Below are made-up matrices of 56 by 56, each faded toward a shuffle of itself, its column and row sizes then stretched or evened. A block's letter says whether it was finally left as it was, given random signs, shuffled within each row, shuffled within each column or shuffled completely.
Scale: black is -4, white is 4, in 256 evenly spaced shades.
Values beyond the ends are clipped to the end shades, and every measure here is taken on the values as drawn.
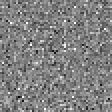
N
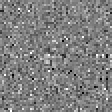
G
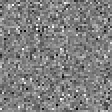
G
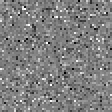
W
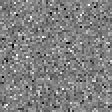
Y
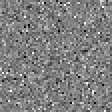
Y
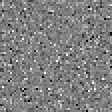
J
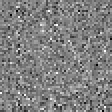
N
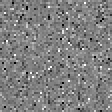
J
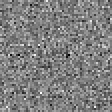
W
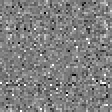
G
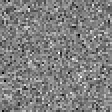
Y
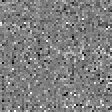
N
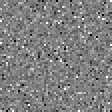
Y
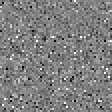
W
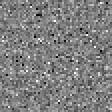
Y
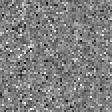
J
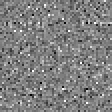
W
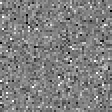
J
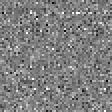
W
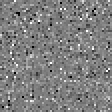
J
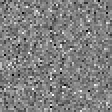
J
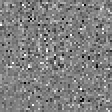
N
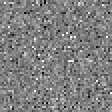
N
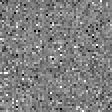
J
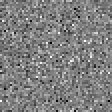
W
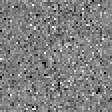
J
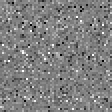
W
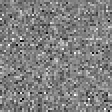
N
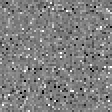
W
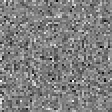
G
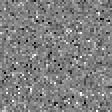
Y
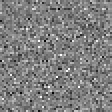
W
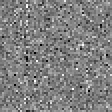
J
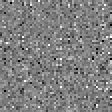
G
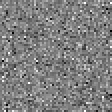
J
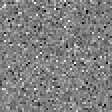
Y
